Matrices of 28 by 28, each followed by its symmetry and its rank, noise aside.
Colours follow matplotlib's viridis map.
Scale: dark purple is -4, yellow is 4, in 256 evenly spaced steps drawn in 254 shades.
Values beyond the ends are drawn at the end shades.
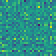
no symmetry, rank four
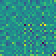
symmetric, rank three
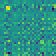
symmetric, rank four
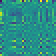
no symmetry, rank two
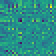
no symmetry, rank three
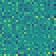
antisymmetric, rank four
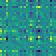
antisymmetric, rank two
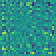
antisymmetric, rank four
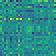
no symmetry, rank four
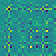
symmetric, rank two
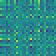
symmetric, rank two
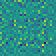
antisymmetric, rank four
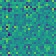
symmetric, rank four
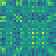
symmetric, rank two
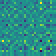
symmetric, rank three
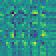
symmetric, rank three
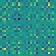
symmetric, rank two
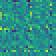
antisymmetric, rank four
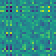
no symmetry, rank two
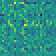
no symmetry, rank four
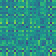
symmetric, rank two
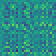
no symmetry, rank two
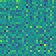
no symmetry, rank four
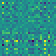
no symmetry, rank three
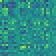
no symmetry, rank three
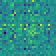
no symmetry, rank four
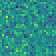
antisymmetric, rank four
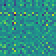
no symmetry, rank three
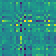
antisymmetric, rank two
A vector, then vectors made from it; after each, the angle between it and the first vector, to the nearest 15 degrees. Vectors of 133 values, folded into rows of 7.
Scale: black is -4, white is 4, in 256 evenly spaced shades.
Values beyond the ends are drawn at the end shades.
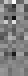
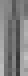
90 degrees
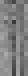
120 degrees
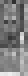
120 degrees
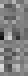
60 degrees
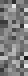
120 degrees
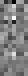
165 degrees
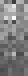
135 degrees
